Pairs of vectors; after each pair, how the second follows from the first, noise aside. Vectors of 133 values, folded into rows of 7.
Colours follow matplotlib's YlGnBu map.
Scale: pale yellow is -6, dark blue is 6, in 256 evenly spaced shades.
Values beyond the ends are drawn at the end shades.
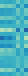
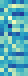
wrapped around, negated, scaled up.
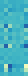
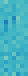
wrapped around, negated, shrunk.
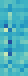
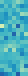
shuffled.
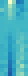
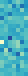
shuffled.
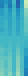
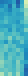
copied.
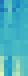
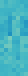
wrapped around, negated, shrunk.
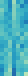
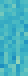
wrapped around, negated, shrunk.
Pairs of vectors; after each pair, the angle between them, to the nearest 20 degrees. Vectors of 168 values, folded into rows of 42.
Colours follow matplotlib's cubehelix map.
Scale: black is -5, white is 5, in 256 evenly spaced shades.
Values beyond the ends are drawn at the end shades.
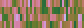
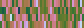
60 degrees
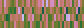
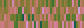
140 degrees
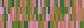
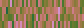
100 degrees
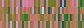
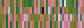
160 degrees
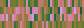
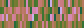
20 degrees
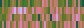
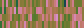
60 degrees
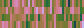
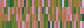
100 degrees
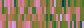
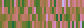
160 degrees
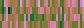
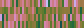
80 degrees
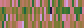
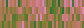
60 degrees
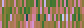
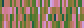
120 degrees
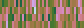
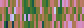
120 degrees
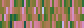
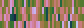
40 degrees
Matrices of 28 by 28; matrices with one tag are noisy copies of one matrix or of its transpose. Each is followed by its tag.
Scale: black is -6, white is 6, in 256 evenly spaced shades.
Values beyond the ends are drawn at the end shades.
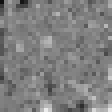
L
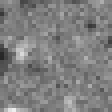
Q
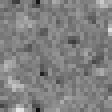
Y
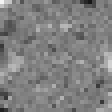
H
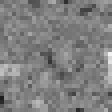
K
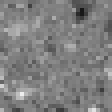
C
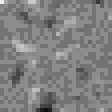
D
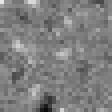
D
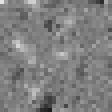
D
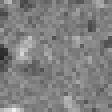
Q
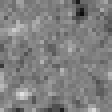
C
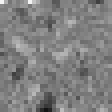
D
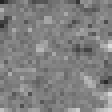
L
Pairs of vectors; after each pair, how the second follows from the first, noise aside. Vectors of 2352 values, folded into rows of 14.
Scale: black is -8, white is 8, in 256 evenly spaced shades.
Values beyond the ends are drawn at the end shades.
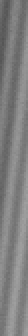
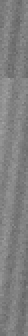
wrapped around, negated, shrunk.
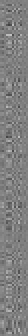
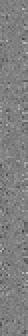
wrapped around, partly zeroed.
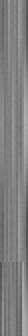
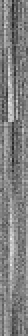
wrapped around, scaled up.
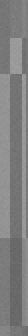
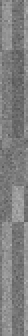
wrapped around.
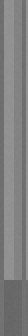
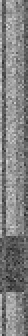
wrapped around, scaled up.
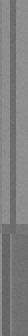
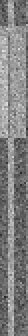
wrapped around, negated, scaled up.
